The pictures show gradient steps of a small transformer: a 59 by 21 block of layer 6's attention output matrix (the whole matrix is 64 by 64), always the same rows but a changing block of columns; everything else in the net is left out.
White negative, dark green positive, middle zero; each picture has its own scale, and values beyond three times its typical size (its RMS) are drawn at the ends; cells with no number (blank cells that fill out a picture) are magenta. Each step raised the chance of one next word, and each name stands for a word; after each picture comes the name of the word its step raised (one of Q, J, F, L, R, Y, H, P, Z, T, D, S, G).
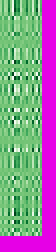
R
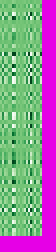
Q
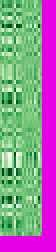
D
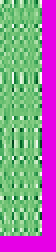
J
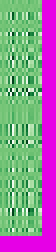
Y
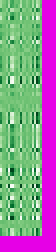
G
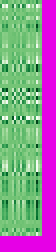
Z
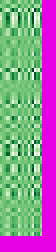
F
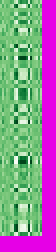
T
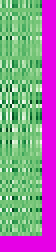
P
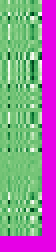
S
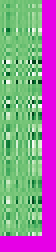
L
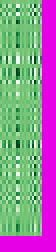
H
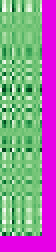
R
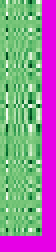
P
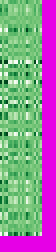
L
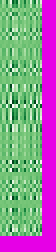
P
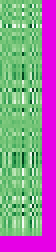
D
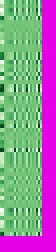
R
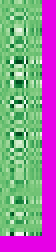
L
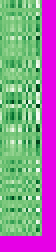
P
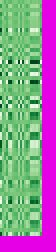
L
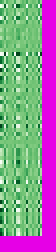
Q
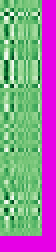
S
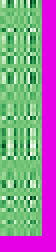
J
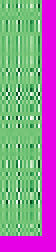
Z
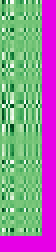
P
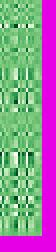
D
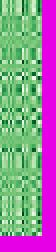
R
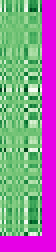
R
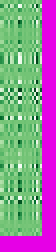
Z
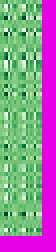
Y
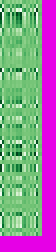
F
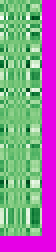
Y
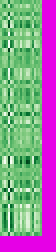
T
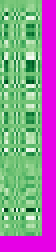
S
